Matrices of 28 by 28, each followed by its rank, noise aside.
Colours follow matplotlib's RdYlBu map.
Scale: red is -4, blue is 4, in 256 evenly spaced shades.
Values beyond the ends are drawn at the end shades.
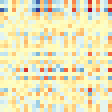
two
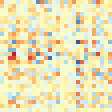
three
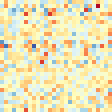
five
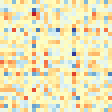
four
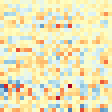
four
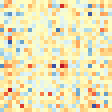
four
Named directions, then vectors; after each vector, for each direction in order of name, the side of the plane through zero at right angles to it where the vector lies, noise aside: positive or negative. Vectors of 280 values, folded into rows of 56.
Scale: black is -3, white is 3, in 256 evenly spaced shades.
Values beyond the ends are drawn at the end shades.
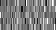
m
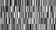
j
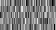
positive, negative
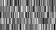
positive, negative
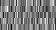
negative, positive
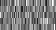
negative, positive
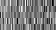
negative, negative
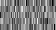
positive, negative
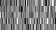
positive, positive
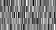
negative, positive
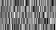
positive, negative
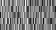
negative, negative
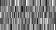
negative, positive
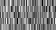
negative, negative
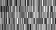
positive, positive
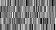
positive, negative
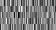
negative, negative
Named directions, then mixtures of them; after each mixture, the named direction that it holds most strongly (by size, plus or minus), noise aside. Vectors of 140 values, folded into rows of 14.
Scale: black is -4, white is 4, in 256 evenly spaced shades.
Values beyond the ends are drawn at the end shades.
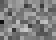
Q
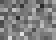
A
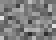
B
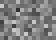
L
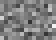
B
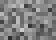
Q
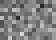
A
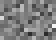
B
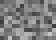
B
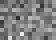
A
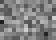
Q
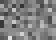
A
